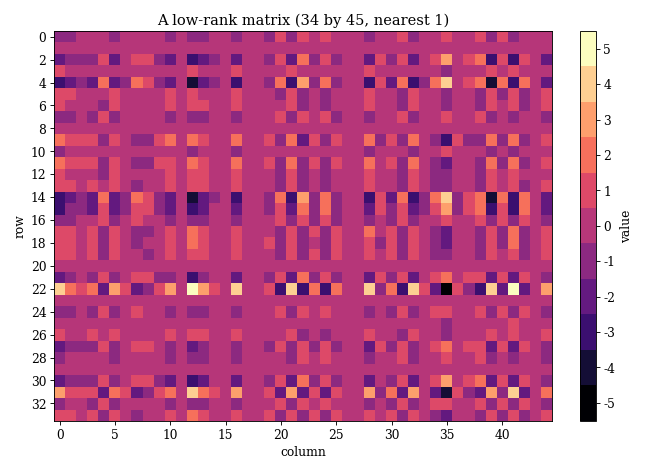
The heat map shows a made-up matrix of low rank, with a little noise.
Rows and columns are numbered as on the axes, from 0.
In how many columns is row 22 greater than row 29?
24
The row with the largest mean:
22
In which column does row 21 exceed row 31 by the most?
35
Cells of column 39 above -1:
20
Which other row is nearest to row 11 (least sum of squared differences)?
9
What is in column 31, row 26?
-1
